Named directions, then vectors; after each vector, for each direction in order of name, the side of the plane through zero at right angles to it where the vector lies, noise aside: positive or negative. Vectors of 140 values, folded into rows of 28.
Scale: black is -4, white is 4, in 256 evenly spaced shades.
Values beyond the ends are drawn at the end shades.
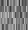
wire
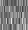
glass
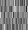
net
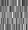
positive, positive, positive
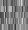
positive, negative, negative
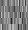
negative, negative, positive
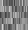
positive, negative, negative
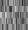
negative, positive, positive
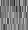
positive, negative, positive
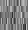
negative, negative, negative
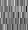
negative, positive, negative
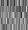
positive, negative, positive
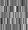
positive, positive, positive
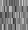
positive, negative, negative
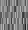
negative, negative, negative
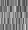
positive, positive, positive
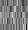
positive, positive, positive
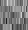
negative, positive, negative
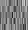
negative, negative, negative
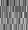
positive, negative, positive
